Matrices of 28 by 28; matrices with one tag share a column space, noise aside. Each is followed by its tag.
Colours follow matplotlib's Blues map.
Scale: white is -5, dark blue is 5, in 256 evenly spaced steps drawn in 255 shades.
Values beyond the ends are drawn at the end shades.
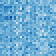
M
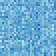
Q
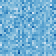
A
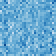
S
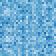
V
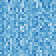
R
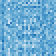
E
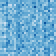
E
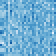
S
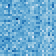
V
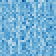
R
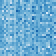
M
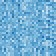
Q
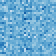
M
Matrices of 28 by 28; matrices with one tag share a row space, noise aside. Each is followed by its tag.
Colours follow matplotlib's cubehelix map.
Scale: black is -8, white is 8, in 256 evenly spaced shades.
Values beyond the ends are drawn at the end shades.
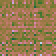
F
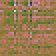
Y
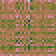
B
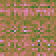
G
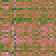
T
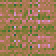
Y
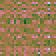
G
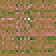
B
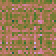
F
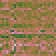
T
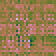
B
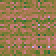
G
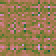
G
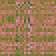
B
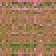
F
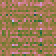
F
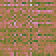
Y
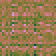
F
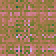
B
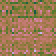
F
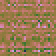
G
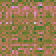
F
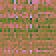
Y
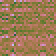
T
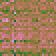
T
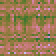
G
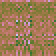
B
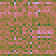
Y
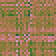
B
